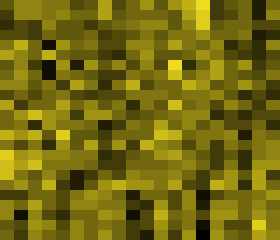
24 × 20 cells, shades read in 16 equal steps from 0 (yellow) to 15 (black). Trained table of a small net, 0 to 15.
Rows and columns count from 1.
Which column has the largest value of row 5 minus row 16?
4
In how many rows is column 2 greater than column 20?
6
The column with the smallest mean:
13
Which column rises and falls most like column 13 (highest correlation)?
5
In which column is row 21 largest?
15
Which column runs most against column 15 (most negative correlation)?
19
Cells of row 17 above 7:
9
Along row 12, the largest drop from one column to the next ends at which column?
7
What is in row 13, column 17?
10
